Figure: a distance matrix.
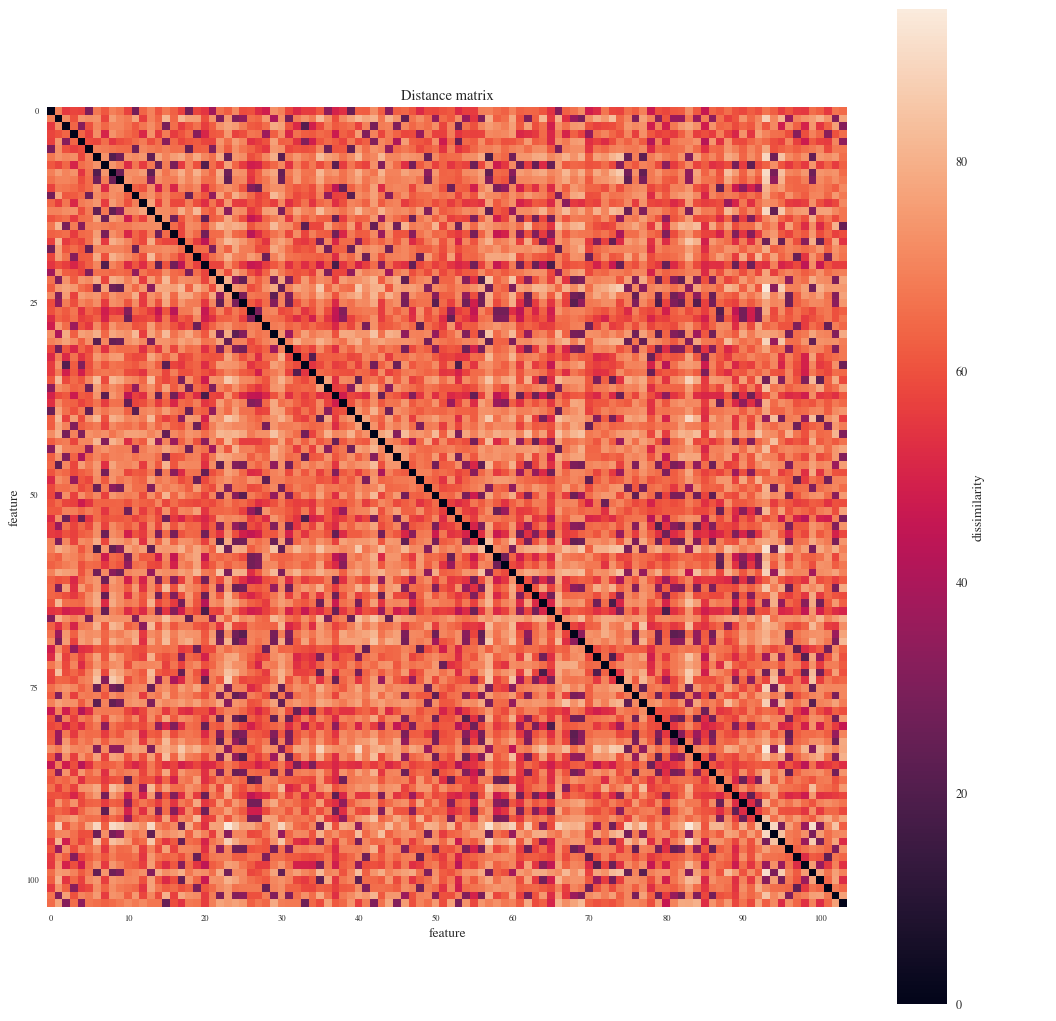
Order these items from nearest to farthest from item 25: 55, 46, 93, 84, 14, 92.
84, 46, 55, 14, 92, 93
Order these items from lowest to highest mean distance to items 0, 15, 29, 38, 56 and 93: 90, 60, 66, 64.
64, 90, 66, 60
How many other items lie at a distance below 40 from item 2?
7
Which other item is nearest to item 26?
87
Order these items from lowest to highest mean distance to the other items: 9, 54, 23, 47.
54, 47, 9, 23
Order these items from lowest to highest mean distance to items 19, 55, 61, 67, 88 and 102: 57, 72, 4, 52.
52, 4, 72, 57
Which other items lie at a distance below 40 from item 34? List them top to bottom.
32, 78, 85
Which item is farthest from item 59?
93
